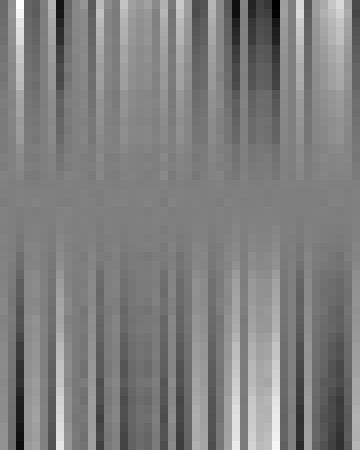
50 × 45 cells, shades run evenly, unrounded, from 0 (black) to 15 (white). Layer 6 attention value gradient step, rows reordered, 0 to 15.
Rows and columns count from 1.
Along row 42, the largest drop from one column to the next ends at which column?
36
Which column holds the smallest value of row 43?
3
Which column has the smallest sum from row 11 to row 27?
35
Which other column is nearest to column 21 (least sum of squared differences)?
27
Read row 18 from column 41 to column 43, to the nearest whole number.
8 8 8
